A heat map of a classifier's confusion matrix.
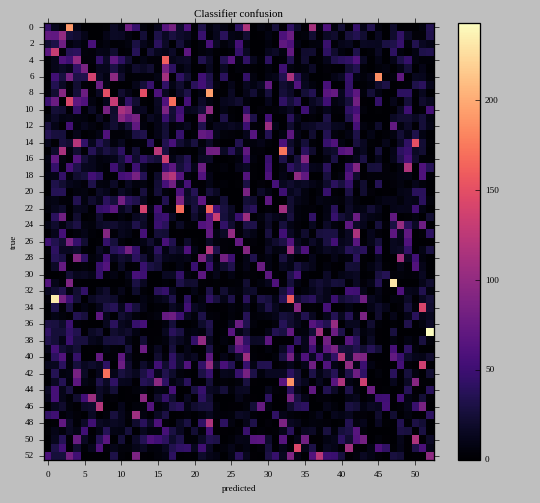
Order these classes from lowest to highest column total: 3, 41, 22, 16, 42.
3, 41, 42, 16, 22
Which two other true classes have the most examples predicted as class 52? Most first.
37, 10
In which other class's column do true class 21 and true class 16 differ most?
35
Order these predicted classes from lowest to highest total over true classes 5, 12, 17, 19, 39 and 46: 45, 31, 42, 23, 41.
23, 31, 45, 41, 42
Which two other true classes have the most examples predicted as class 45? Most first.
6, 51
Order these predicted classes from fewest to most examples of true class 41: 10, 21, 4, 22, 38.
4, 21, 38, 10, 22
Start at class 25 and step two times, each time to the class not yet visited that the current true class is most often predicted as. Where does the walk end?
8
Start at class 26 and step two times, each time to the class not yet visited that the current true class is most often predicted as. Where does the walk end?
1
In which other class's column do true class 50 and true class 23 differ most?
27
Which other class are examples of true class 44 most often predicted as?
36
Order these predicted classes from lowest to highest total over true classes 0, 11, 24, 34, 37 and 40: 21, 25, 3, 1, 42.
25, 1, 21, 42, 3
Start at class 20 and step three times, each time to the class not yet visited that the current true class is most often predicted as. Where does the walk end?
18
